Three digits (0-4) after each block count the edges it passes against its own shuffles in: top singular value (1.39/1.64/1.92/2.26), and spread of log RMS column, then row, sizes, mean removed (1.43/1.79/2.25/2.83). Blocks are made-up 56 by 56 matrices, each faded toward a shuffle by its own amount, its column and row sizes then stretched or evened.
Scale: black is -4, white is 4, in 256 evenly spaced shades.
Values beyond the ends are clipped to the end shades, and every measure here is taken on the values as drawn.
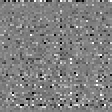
3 1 4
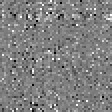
1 1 2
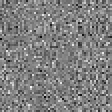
4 1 0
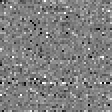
2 0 2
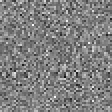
3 1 1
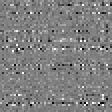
4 1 4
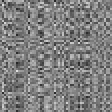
4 4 1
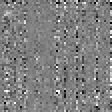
3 4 2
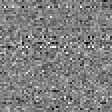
2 0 3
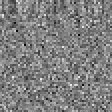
2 0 1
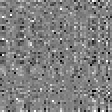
4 2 1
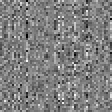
4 4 0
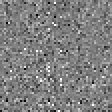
1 2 2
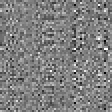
3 3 1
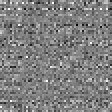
3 1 4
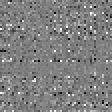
0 3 3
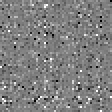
1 2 2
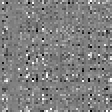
0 4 3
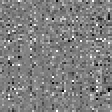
2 3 2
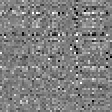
4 2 2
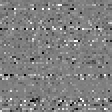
0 0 4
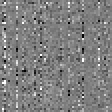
1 4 1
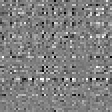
4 2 4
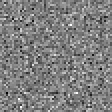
1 1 1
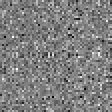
3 2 0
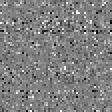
0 0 3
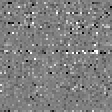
0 0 3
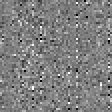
1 3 1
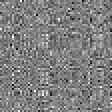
4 2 0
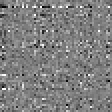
3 3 3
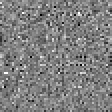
2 0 2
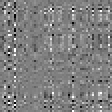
4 4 3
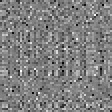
4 0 1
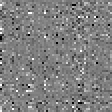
1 3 2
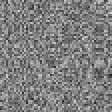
4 0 0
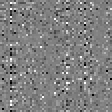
4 3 1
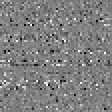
0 1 3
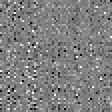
3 3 0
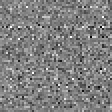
0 0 3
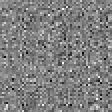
3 2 0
